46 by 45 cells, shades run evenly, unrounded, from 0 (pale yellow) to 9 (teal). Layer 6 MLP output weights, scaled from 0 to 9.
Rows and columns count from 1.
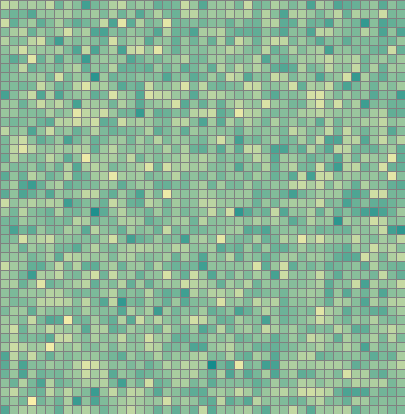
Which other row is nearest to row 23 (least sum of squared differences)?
33
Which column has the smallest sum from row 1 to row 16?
36
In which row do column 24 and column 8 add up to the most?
41
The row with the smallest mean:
27
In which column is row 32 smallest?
5
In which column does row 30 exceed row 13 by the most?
23
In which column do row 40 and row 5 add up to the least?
4
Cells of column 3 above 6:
4
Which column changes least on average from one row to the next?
20
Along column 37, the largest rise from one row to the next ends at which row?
16
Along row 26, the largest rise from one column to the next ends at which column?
44
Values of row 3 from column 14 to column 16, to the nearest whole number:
1 6 3
